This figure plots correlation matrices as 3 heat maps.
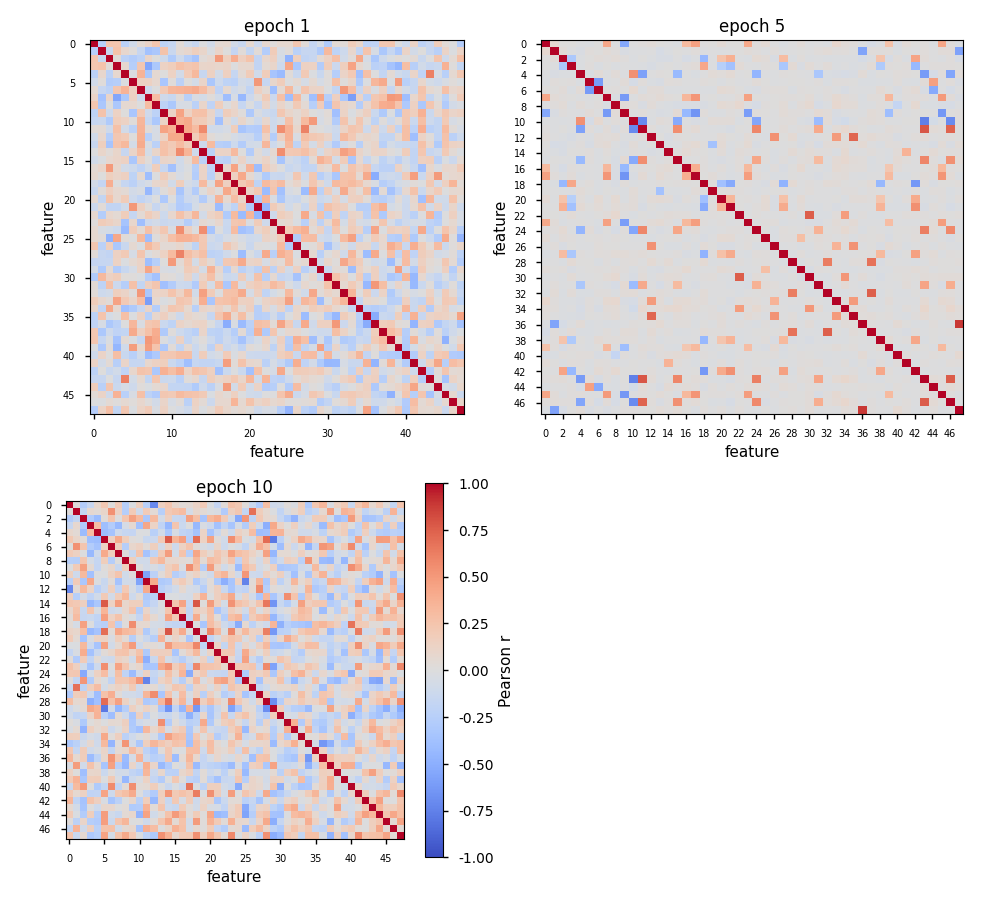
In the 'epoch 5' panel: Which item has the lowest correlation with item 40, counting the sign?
8
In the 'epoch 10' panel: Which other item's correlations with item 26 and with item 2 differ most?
1
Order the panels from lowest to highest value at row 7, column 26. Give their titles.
epoch 5, epoch 10, epoch 1
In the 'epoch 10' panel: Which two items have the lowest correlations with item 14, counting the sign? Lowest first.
29, 3
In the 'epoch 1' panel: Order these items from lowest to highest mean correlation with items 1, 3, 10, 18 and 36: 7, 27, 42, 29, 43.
7, 29, 43, 42, 27
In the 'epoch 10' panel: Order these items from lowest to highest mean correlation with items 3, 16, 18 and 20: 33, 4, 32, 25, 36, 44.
4, 36, 25, 32, 33, 44
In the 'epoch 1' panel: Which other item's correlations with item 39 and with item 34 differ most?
5
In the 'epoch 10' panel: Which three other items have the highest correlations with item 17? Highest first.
40, 9, 2
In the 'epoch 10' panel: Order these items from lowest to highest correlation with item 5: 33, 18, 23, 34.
34, 33, 23, 18
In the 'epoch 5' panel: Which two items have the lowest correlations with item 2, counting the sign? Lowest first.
18, 3
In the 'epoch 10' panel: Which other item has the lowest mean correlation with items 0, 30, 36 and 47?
12
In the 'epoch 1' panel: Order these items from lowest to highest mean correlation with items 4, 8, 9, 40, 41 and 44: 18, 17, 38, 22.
22, 18, 38, 17
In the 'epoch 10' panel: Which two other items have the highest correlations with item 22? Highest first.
25, 10
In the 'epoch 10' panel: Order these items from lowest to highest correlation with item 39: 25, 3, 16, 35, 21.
21, 25, 35, 16, 3
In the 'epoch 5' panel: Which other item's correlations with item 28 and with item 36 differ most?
47
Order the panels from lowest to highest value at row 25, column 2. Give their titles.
epoch 1, epoch 5, epoch 10
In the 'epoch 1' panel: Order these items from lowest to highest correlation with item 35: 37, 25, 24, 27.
27, 24, 37, 25
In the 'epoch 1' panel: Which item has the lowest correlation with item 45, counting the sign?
38
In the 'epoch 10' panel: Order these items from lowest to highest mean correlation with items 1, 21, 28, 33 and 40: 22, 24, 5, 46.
22, 24, 46, 5
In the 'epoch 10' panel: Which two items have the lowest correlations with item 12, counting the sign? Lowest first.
0, 42
